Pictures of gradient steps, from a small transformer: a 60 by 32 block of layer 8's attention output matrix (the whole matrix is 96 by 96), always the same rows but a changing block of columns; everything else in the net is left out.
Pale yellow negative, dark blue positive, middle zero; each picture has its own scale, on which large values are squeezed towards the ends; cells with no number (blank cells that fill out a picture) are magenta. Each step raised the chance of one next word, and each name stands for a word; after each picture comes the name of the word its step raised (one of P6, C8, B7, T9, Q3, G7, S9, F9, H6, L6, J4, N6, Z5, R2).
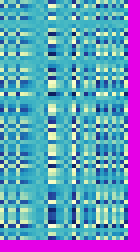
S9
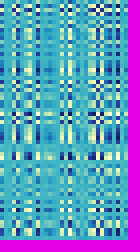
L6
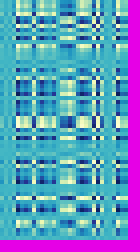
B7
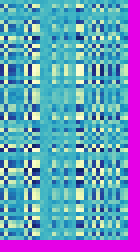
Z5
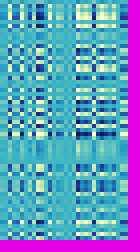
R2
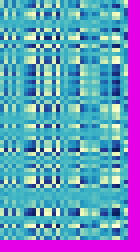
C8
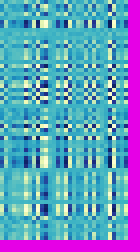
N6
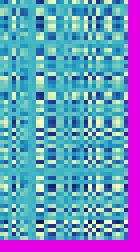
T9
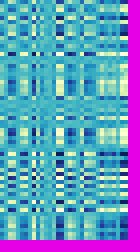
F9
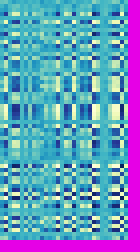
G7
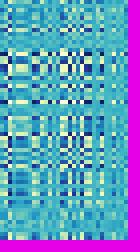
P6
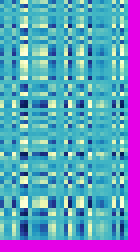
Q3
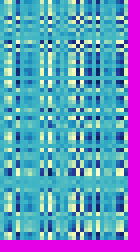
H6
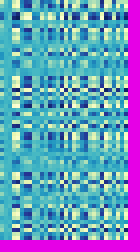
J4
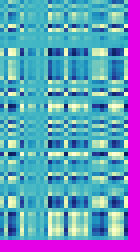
Q3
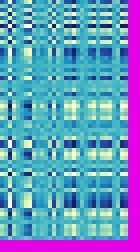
Q3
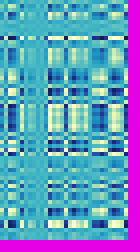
C8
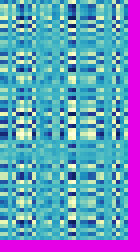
R2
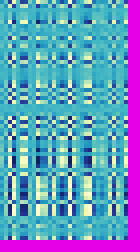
N6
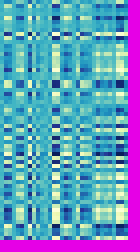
S9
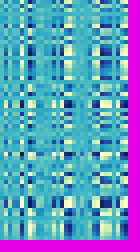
Q3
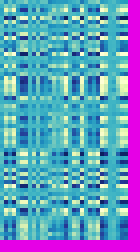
F9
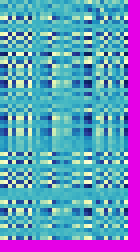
F9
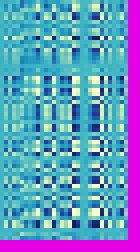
C8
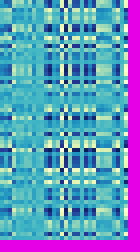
Z5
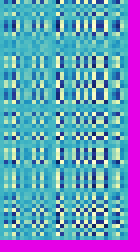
T9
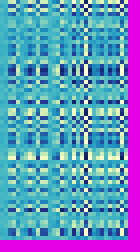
L6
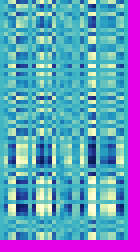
N6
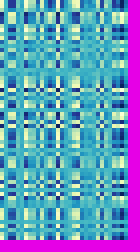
J4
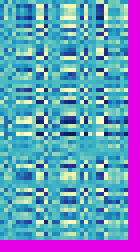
R2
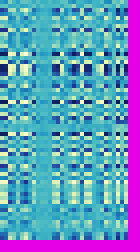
P6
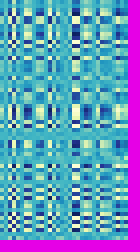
G7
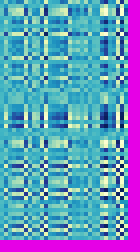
G7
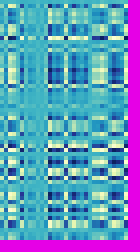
Z5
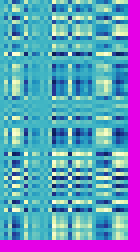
F9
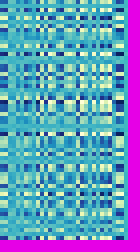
P6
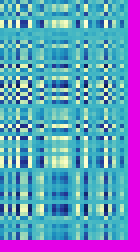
N6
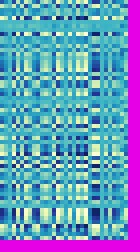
S9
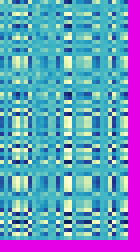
T9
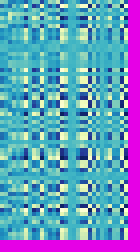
L6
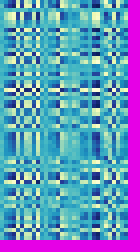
J4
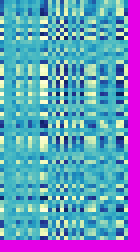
B7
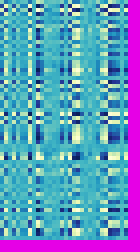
L6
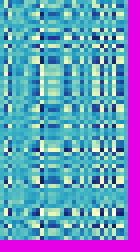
C8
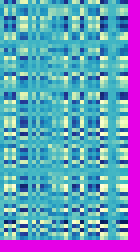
T9
